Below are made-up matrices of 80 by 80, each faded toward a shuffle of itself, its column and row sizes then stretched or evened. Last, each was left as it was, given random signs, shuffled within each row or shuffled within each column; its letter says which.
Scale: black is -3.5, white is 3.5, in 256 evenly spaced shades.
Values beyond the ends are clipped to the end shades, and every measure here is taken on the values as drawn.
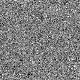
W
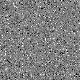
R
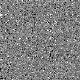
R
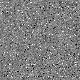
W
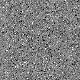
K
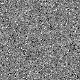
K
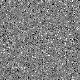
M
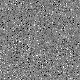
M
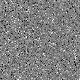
K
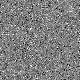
K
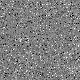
W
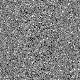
K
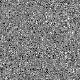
R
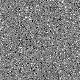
K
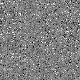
R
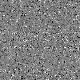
W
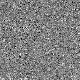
M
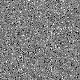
K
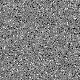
W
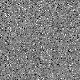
R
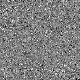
M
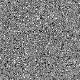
M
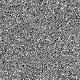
W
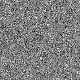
K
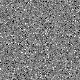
M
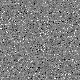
W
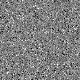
M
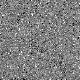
R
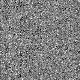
K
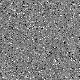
M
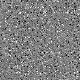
R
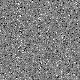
K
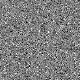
M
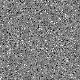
M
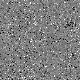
M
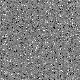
K
